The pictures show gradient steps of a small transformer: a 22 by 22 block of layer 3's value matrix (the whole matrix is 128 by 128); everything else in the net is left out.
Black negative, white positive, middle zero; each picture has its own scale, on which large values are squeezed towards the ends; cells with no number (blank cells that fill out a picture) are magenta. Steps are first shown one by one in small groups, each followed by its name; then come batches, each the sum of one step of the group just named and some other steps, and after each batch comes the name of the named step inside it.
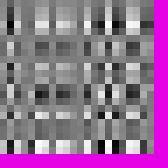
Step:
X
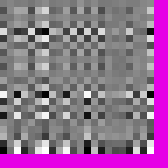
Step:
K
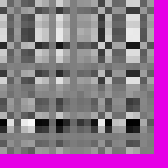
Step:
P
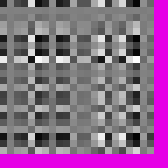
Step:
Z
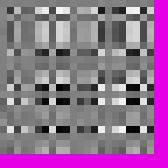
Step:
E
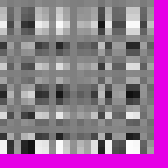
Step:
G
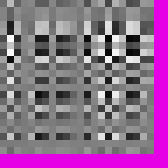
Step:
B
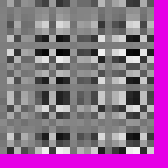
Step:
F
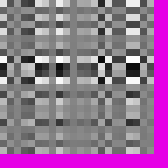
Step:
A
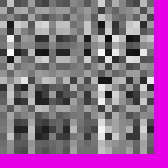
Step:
B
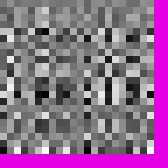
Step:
K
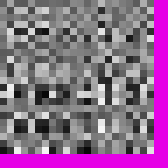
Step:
K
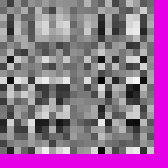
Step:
P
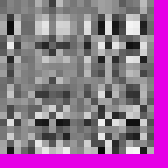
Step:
X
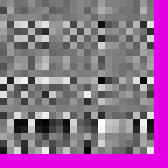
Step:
K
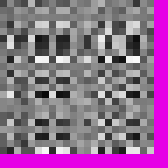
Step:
Z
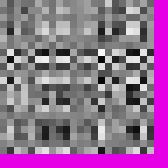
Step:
E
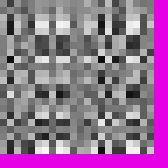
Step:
G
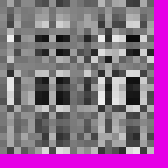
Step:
F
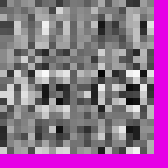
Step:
E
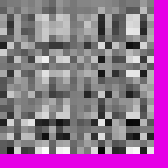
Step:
P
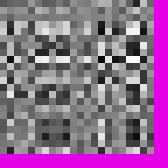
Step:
Z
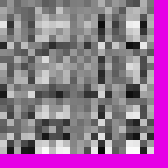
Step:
G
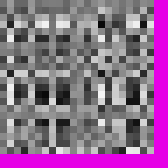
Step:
F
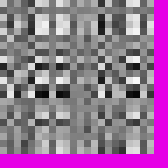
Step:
A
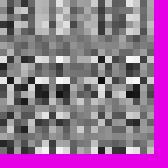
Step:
A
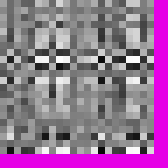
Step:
A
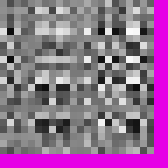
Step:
E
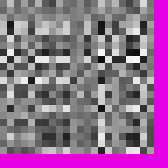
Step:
B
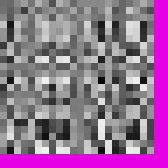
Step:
X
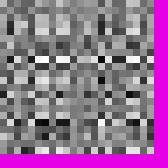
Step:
A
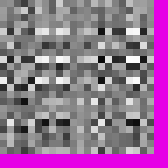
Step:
A
